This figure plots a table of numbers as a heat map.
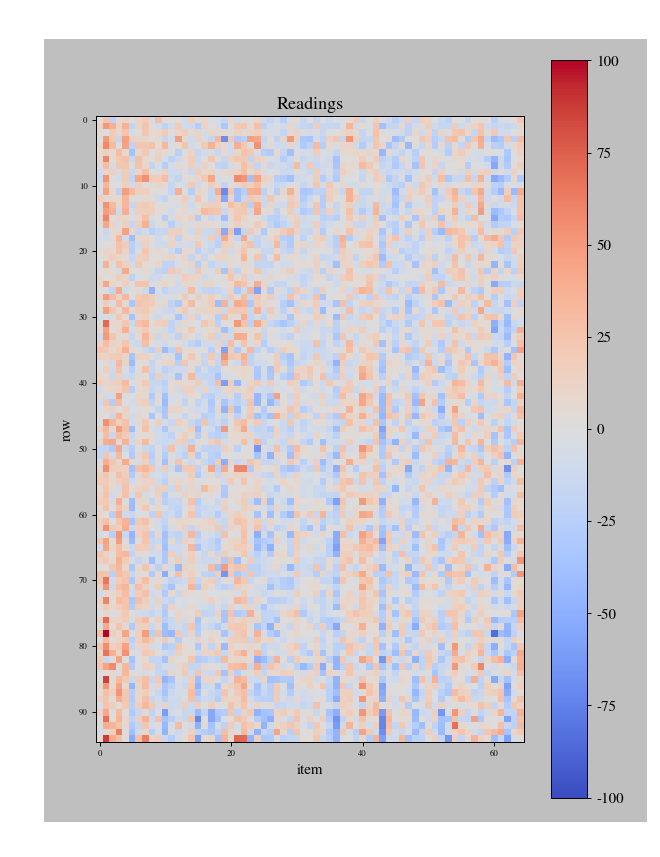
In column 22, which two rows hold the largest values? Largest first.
94, 53
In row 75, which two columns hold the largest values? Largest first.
64, 23
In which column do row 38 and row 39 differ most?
52
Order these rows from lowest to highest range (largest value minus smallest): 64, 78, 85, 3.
64, 3, 85, 78
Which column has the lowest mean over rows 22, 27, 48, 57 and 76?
60
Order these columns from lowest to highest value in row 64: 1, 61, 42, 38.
38, 61, 42, 1
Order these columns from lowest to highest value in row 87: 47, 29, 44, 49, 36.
36, 29, 49, 47, 44
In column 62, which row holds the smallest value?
53
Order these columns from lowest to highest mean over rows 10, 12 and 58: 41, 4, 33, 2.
2, 41, 33, 4
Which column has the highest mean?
1
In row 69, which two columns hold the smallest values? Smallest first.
19, 10
